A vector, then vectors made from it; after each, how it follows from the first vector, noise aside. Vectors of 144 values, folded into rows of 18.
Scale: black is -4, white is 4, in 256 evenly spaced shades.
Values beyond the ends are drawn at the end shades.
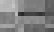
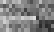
reversed, negated.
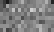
wrapped around, negated, partly zeroed.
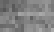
negated, shrunk.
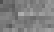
negated, shrunk.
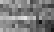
reversed, negated.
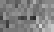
reversed, partly zeroed.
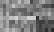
reversed, negated.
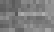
negated, shrunk.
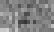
wrapped around, negated, partly zeroed.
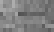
shrunk.
